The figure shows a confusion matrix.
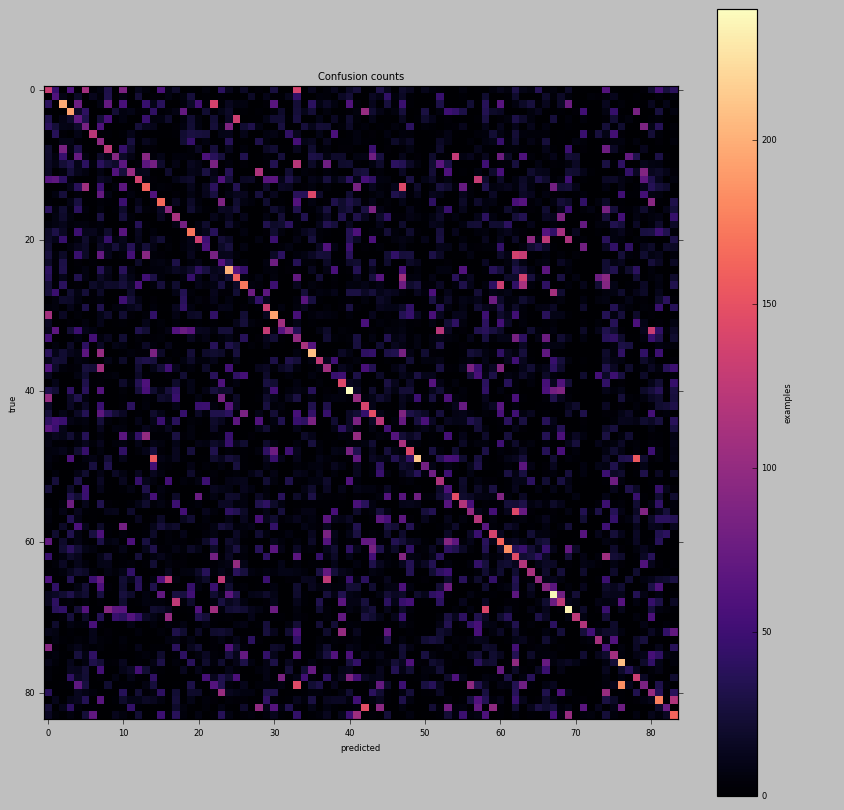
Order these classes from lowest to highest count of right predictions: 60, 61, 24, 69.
60, 61, 24, 69
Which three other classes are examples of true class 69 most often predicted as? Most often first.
58, 22, 8
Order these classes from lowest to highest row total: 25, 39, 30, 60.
39, 30, 60, 25
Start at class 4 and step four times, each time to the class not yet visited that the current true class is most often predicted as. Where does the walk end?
76
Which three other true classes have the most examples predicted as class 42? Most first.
82, 3, 60
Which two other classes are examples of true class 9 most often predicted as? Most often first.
54, 13
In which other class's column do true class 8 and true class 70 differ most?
16
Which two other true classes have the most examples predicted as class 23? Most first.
65, 80
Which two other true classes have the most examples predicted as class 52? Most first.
32, 10
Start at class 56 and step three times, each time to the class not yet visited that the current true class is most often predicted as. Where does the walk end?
0
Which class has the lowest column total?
72
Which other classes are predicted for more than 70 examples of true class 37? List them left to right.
7, 56, 60
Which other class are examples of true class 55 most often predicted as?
3
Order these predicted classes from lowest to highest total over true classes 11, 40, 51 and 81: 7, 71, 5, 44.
71, 44, 5, 7
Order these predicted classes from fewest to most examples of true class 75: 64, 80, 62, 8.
8, 64, 62, 80
